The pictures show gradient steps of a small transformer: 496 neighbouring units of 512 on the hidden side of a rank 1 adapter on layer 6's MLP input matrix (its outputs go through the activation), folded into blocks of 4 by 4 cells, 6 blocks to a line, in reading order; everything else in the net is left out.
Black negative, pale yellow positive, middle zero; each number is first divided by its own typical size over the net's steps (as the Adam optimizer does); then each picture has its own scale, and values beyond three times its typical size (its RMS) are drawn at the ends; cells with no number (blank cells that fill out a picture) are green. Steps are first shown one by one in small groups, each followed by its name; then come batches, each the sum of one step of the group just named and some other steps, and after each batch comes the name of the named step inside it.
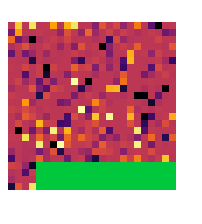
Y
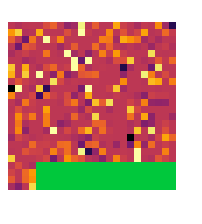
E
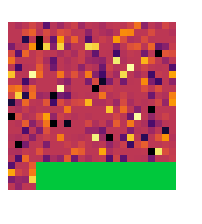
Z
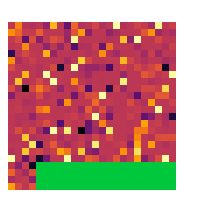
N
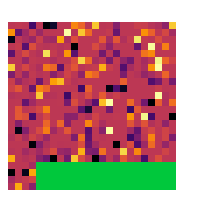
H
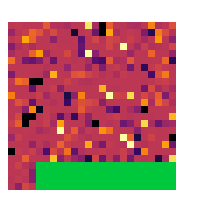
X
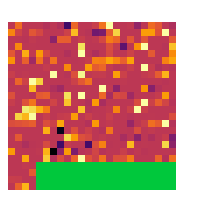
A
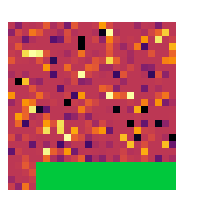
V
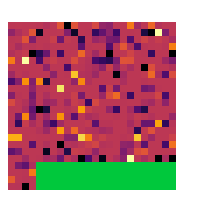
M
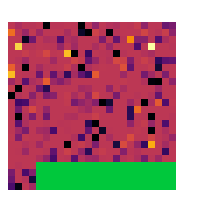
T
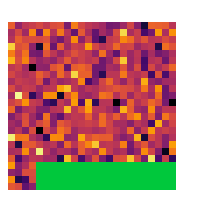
M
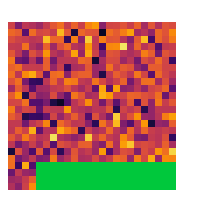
X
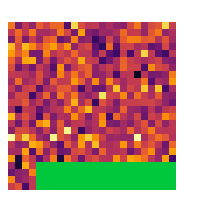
M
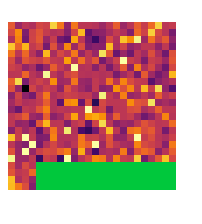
N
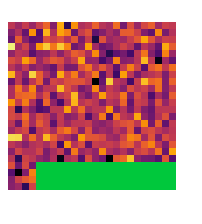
M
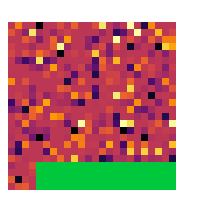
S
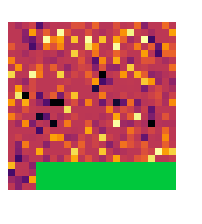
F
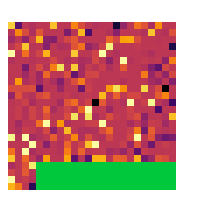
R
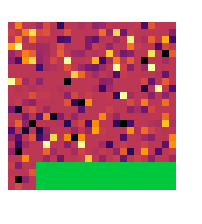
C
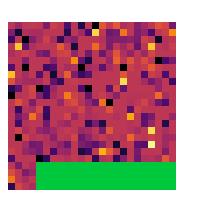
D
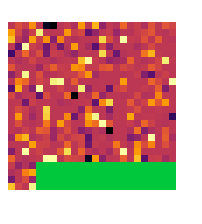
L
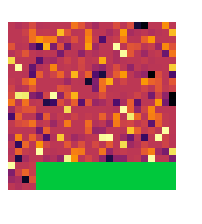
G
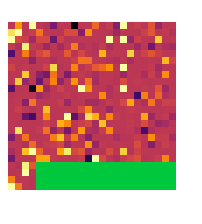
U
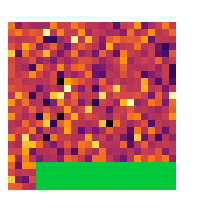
R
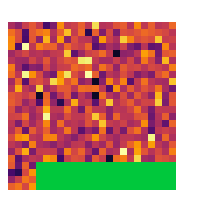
L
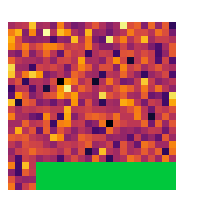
U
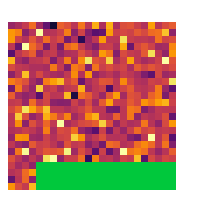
L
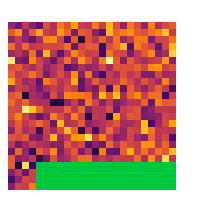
F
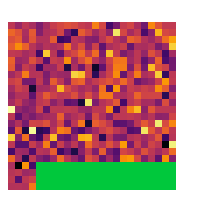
C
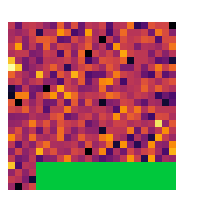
G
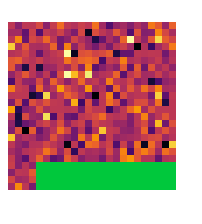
C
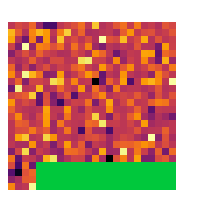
L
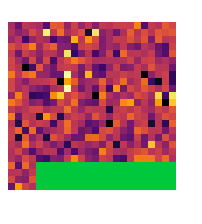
D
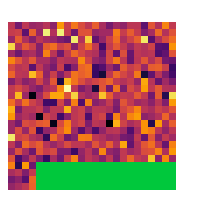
F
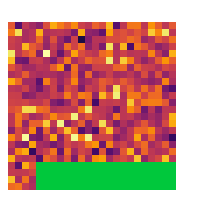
R
